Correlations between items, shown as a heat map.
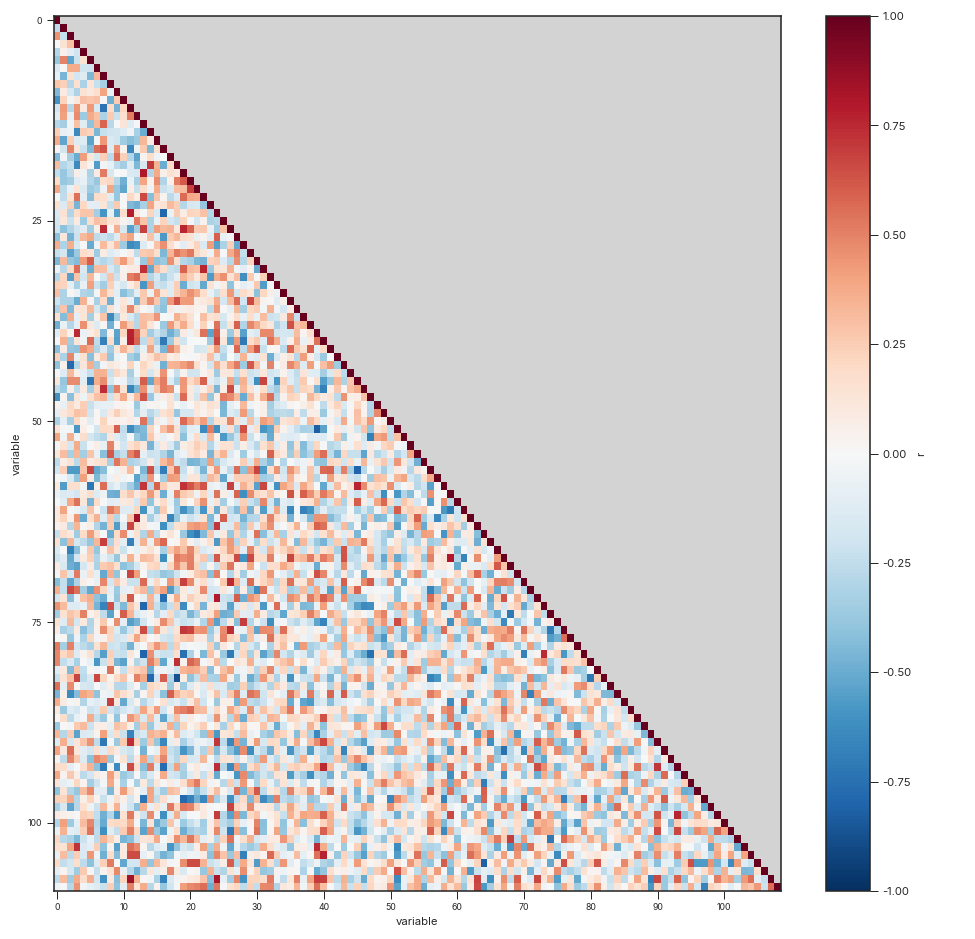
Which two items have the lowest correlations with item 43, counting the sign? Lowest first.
2, 91
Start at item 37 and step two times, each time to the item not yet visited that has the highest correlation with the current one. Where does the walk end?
67
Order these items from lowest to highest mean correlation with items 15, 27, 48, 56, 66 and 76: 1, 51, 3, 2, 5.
2, 3, 1, 51, 5
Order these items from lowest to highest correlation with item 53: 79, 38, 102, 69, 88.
38, 79, 102, 88, 69
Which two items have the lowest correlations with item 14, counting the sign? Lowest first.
82, 3
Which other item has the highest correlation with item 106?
51
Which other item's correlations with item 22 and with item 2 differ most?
97
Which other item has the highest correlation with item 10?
74
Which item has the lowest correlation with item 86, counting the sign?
61
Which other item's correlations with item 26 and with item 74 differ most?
76
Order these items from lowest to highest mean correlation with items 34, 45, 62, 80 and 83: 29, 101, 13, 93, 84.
84, 101, 29, 93, 13
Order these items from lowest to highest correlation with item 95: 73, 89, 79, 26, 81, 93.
89, 93, 79, 73, 26, 81
